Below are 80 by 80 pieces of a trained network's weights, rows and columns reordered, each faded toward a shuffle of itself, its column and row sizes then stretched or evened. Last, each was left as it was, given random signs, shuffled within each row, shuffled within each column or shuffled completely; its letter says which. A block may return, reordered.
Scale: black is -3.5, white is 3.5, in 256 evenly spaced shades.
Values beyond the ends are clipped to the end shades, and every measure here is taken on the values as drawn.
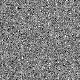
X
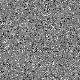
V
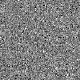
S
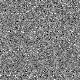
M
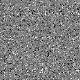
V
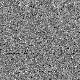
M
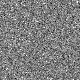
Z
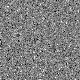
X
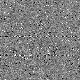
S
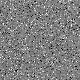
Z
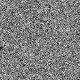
V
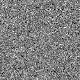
M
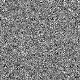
V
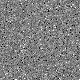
Z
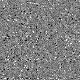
V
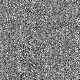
X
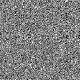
S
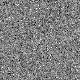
X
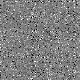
S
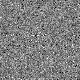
M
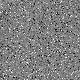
Z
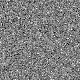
Z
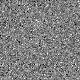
M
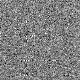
V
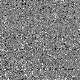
V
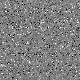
M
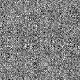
S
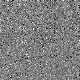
S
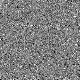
M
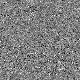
M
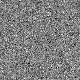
M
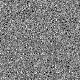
M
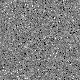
Z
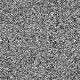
V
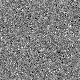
Z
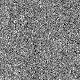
X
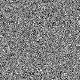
V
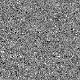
S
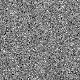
X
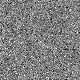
Z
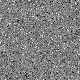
Z
